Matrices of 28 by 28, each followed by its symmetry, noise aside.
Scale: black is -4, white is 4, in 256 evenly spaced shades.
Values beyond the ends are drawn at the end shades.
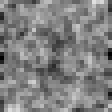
same after a half turn.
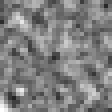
symmetric across the other diagonal.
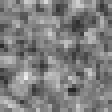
antisymmetric.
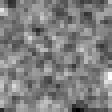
antisymmetric.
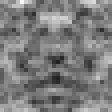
mirrored left to right.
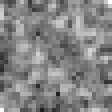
symmetric across the other diagonal.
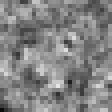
symmetric across the other diagonal.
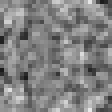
mirrored top to bottom.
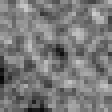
symmetric across the other diagonal.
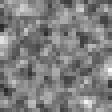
same after a half turn.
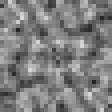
same after a half turn.
